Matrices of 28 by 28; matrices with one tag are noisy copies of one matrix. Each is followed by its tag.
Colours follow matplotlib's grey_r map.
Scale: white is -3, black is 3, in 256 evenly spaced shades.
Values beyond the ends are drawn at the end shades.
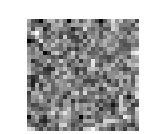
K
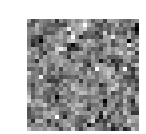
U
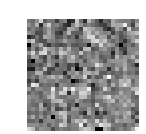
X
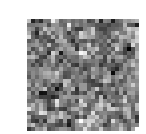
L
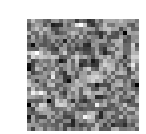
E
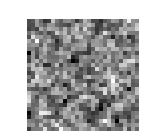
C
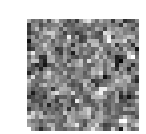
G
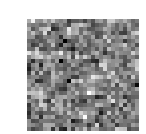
E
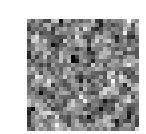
C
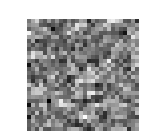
E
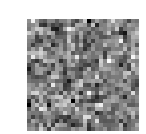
E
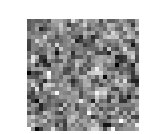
G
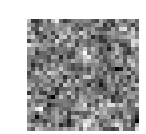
L
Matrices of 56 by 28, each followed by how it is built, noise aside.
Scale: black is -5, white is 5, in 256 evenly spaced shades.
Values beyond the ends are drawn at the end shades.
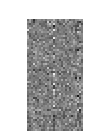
uneven columns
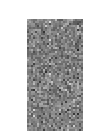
uneven columns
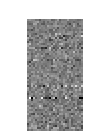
uneven rows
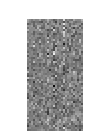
uneven columns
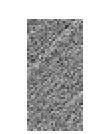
Hankel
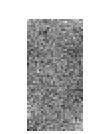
smooth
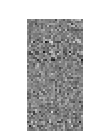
uneven rows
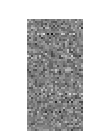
uneven rows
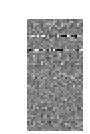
uneven rows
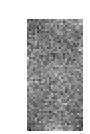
smooth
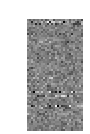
uneven rows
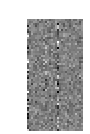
uneven columns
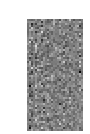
uneven columns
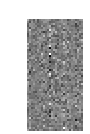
uneven columns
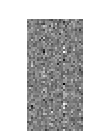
uneven columns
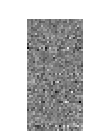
uneven rows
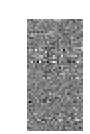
uneven rows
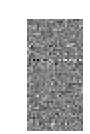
uneven rows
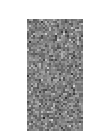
noise
